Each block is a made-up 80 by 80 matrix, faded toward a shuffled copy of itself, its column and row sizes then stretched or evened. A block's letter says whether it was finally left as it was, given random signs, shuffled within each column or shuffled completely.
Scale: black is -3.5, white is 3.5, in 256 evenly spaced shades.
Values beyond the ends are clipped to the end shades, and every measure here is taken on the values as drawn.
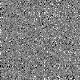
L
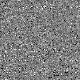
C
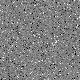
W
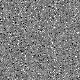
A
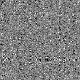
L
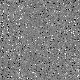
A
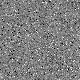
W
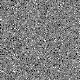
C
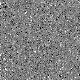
A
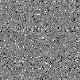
L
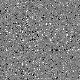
C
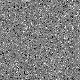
A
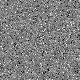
W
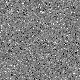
W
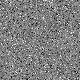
W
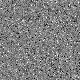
W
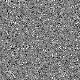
C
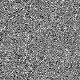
C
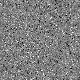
W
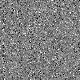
A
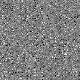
L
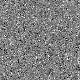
A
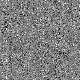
A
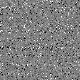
C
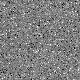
W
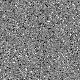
W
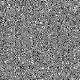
L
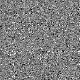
C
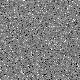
W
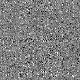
L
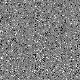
C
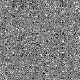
L
